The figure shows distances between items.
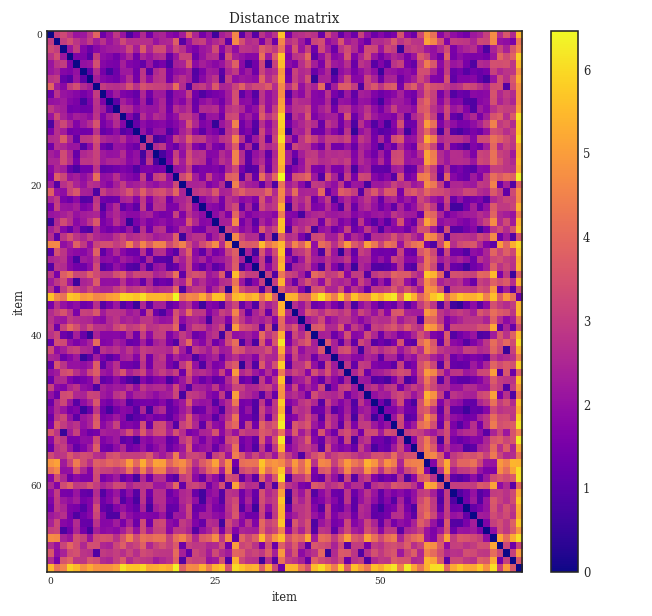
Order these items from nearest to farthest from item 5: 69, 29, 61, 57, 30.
61, 29, 30, 69, 57
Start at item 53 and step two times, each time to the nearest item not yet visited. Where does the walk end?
66
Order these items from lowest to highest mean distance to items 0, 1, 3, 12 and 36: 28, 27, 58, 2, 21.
27, 2, 21, 58, 28
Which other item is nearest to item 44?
29
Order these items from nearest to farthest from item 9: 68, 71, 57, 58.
68, 58, 57, 71
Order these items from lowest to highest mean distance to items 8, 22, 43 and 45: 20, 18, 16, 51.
18, 20, 51, 16
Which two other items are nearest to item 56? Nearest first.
38, 24
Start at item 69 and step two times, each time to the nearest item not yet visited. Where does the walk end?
47
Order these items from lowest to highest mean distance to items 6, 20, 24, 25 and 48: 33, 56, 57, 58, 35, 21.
33, 56, 21, 58, 57, 35
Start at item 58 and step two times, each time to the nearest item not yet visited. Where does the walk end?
67
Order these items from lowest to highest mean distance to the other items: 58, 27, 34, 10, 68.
10, 27, 34, 68, 58
